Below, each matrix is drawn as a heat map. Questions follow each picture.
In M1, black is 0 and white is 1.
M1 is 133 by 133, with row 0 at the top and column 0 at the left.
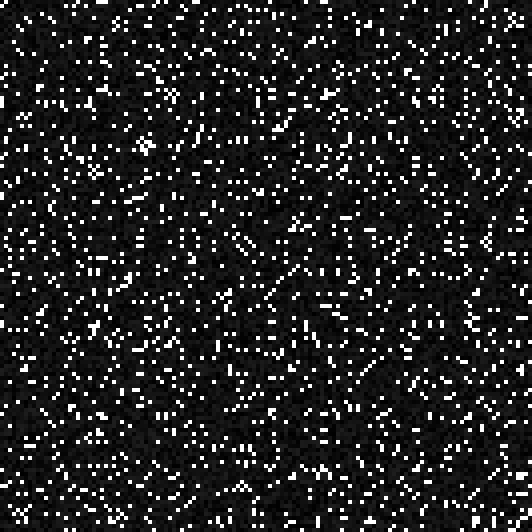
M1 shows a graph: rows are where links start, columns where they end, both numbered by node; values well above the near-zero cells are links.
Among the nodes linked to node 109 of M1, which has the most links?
node 6
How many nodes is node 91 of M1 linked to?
10
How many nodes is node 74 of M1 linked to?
6
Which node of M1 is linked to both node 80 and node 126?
node 116
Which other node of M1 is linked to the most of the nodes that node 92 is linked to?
node 130
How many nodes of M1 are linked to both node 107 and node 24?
6
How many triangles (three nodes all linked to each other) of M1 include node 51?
1
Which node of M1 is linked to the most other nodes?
node 68
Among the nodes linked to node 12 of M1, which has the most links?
node 4
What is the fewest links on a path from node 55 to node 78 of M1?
4
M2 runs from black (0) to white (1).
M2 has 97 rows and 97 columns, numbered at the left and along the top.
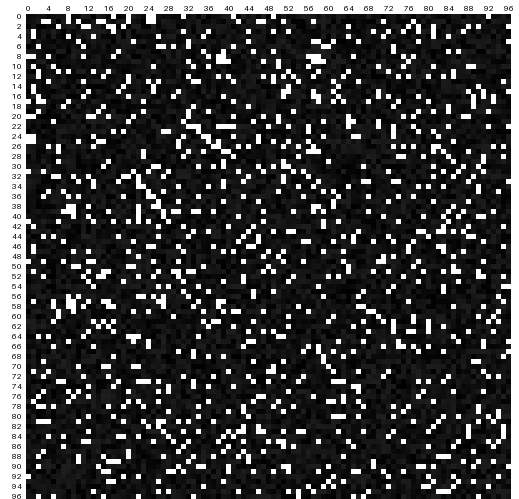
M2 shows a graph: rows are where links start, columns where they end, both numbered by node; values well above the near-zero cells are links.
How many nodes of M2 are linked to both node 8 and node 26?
5
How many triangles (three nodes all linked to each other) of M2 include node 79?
3
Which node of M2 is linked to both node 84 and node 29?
node 39
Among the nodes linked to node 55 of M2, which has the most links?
node 83
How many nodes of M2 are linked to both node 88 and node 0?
1
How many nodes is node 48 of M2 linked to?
6
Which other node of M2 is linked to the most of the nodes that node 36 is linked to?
node 1
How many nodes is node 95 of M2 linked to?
12
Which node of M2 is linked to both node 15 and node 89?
node 18
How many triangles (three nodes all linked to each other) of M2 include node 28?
7
